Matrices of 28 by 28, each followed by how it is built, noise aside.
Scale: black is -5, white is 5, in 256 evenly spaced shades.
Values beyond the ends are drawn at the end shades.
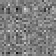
low rank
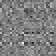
low rank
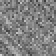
Toeplitz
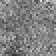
smooth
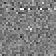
uneven rows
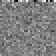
uneven rows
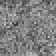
smooth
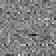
uneven rows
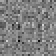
low rank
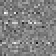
uneven rows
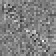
banded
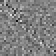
banded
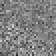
lower triangular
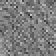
Toeplitz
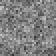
smooth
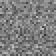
repeating columns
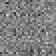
low rank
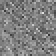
Toeplitz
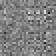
low rank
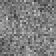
smooth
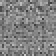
repeating columns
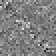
banded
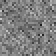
Toeplitz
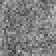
smooth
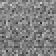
repeating columns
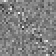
banded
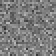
repeating columns
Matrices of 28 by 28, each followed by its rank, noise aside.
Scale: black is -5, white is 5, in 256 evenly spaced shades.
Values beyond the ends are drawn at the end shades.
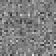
five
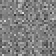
five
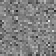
six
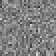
eight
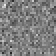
seven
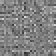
five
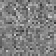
eight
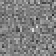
six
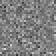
eight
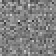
eight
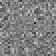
eight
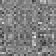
five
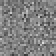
seven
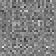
five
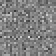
six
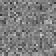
five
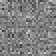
six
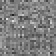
five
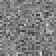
seven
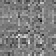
six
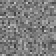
eight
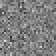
eight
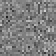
six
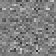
five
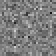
five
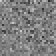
seven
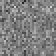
seven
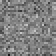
six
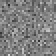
eight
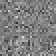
five
